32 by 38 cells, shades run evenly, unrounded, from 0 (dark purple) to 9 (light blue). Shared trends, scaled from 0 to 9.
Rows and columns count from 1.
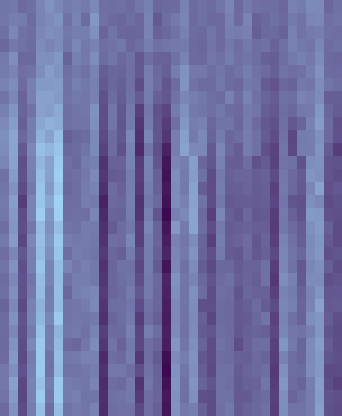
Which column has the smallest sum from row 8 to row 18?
19
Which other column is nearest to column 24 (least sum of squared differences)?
3
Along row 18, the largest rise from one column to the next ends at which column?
20
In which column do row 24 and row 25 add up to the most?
7
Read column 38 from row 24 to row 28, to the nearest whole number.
4 3 3 3 3
